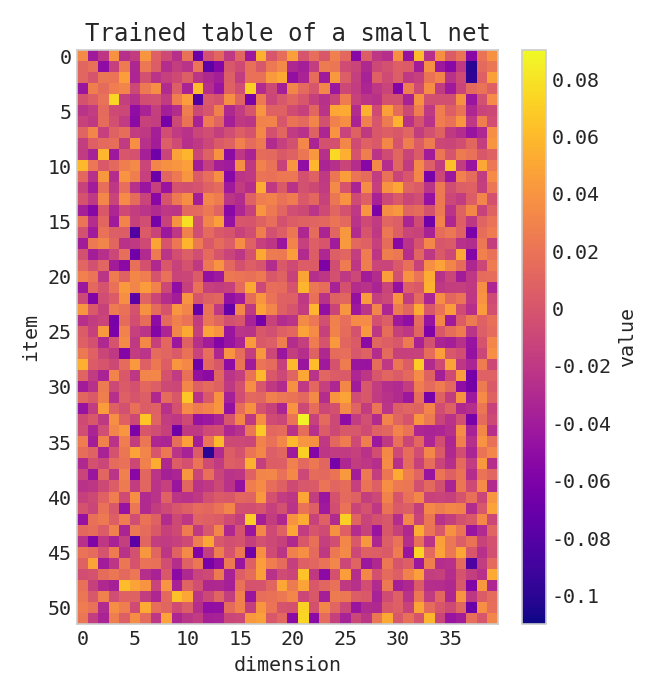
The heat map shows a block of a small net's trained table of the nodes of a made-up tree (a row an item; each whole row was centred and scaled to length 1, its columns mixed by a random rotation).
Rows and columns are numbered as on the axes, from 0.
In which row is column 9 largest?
49
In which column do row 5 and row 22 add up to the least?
5
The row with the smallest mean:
1
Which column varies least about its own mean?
18
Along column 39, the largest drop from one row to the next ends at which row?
48
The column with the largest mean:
17
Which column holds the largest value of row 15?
10
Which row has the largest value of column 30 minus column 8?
6
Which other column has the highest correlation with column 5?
8
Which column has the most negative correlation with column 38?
39
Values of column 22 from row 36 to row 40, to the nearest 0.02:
-0.06 0.02 0.02 0 -0.02
